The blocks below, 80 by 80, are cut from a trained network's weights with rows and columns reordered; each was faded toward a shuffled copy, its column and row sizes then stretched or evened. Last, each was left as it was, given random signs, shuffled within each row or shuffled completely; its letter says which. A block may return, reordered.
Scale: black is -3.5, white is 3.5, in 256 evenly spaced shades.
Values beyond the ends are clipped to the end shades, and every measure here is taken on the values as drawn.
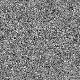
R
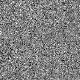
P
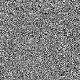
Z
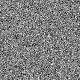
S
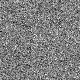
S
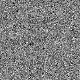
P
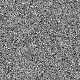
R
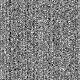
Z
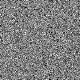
R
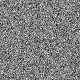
S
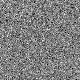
S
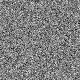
S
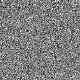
Z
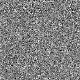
P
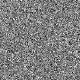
Z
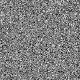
P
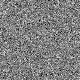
R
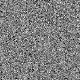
Z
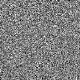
P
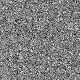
R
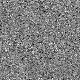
R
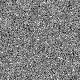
S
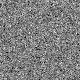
S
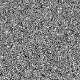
Z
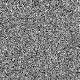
P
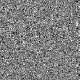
Z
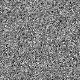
P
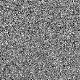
P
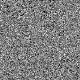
P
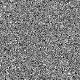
P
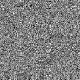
Z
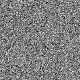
S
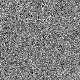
P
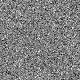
S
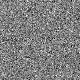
R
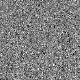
P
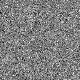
R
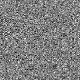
Z
